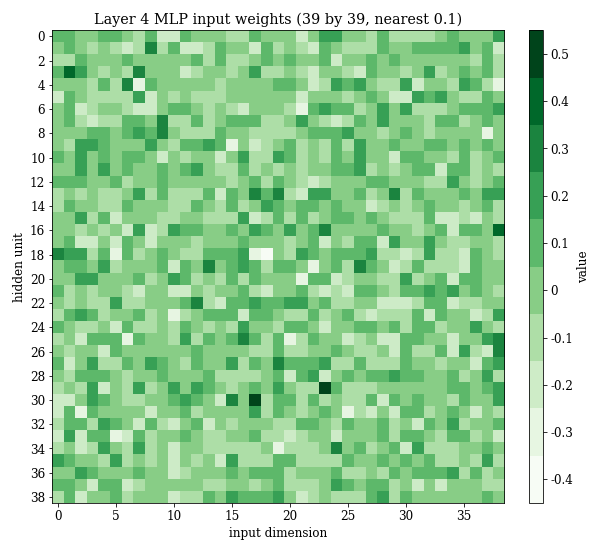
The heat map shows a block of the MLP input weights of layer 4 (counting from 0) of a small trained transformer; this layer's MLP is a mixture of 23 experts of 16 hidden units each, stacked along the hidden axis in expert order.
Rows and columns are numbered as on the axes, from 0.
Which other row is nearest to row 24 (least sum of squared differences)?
17
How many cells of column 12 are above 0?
12
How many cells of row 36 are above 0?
14
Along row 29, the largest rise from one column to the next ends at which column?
23
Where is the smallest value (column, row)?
18, 18
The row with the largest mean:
16
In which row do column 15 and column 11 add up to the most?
30
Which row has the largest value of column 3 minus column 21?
20
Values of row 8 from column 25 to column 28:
0.2 0 0 -0.1
